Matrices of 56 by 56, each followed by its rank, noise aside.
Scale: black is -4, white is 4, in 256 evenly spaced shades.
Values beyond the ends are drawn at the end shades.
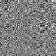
seven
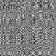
four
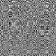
four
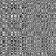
three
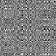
three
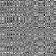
four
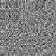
seven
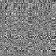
five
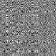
five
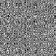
six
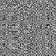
five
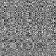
seven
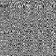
seven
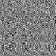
five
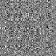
six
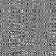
three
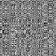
five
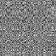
seven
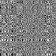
three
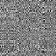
six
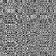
four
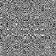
six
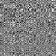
six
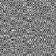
five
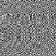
four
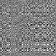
three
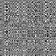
five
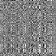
four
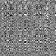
four
